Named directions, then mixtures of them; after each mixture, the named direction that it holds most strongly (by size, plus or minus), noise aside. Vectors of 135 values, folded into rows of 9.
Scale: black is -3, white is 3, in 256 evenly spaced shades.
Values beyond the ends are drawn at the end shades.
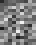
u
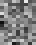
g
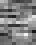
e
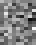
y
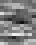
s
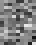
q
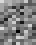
u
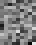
q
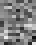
q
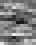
s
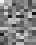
y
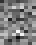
u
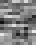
e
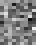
y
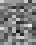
u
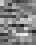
e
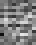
e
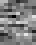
e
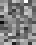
g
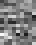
e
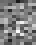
u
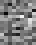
y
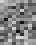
u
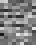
e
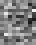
y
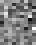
y
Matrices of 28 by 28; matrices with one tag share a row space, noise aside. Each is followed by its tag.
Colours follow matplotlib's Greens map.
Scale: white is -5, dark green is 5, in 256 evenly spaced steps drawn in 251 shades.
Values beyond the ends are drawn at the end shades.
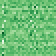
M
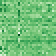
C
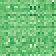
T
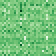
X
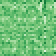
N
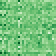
C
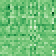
T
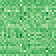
X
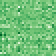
C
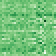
N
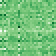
C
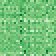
X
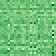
T
